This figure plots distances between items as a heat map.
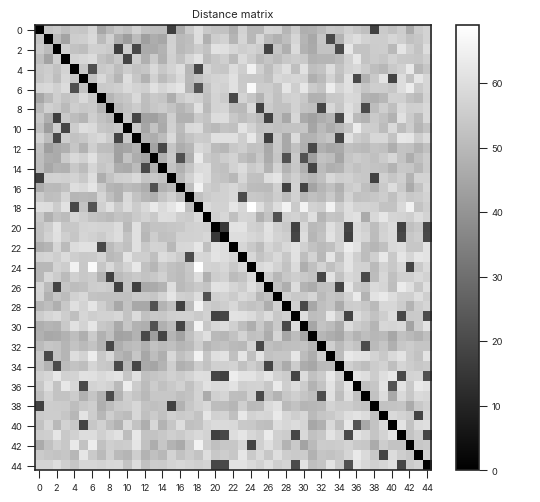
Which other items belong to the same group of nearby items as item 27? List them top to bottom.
19
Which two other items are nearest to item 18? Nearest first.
4, 6
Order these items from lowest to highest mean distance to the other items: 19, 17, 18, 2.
2, 17, 19, 18
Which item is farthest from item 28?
18
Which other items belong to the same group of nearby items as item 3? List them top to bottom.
10
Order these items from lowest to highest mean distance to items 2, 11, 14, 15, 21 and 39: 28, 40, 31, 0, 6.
31, 0, 28, 40, 6
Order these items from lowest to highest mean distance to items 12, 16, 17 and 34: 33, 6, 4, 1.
1, 33, 4, 6
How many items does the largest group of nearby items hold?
6
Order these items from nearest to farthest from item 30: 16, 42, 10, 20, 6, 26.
16, 42, 26, 10, 20, 6
